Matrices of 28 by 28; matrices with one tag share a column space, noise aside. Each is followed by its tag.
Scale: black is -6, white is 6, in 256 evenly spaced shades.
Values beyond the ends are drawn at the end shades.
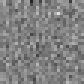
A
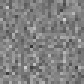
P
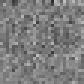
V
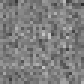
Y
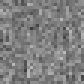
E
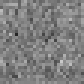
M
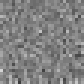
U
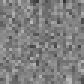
A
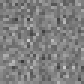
M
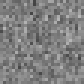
V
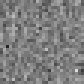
E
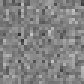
M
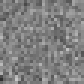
E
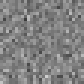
U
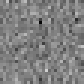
A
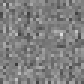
Y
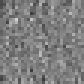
A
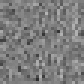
M
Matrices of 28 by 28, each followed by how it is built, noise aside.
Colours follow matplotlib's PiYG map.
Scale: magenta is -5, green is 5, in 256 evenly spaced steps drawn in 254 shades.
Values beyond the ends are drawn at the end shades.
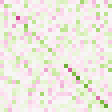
diagonal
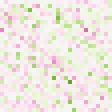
Toeplitz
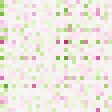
low rank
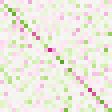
diagonal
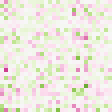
low rank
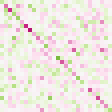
diagonal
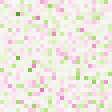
repeating rows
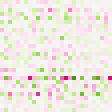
uneven rows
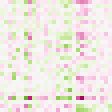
low rank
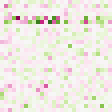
uneven rows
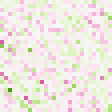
Toeplitz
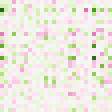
low rank
